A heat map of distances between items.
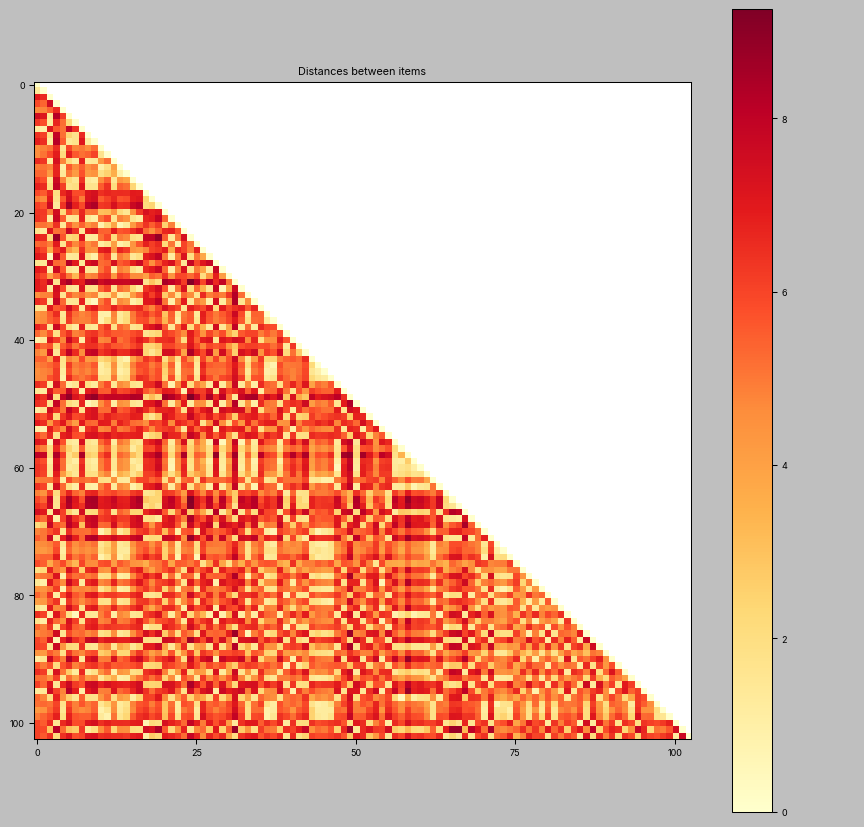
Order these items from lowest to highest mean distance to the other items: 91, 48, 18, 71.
91, 18, 48, 71
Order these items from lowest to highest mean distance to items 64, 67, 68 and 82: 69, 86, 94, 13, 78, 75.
94, 75, 78, 69, 13, 86
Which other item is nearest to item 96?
57
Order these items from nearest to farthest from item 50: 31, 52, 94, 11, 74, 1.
74, 11, 1, 52, 94, 31
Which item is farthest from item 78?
58
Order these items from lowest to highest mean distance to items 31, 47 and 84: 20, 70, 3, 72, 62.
3, 72, 62, 70, 20
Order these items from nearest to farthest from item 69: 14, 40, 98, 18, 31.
40, 18, 98, 14, 31
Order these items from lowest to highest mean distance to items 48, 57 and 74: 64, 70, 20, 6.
70, 6, 20, 64
